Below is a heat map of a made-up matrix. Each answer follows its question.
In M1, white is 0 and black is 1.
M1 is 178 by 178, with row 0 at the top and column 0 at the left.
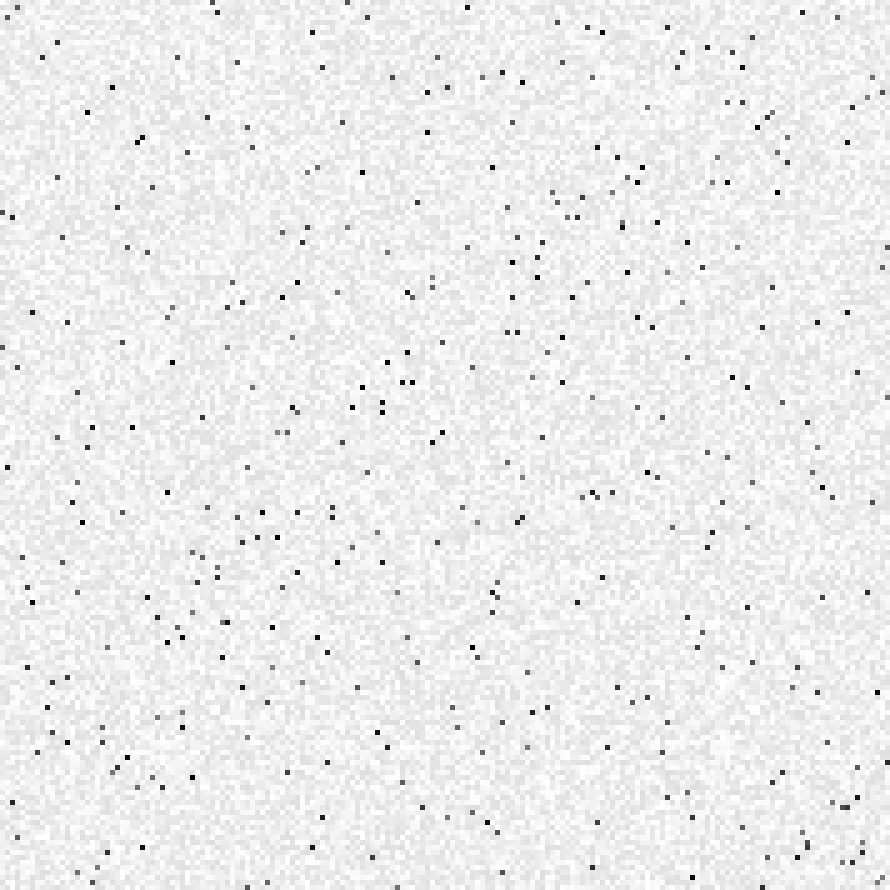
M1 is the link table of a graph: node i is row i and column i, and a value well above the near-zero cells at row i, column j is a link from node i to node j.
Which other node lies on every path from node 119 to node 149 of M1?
node 77
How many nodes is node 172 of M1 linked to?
2
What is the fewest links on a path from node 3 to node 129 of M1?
3
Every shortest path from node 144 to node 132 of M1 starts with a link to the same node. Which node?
node 100
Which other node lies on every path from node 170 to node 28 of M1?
node 169
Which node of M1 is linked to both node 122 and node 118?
node 98
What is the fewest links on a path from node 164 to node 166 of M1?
3
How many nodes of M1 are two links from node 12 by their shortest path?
3
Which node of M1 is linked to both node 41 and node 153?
node 23
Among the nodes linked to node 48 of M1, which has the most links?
node 137
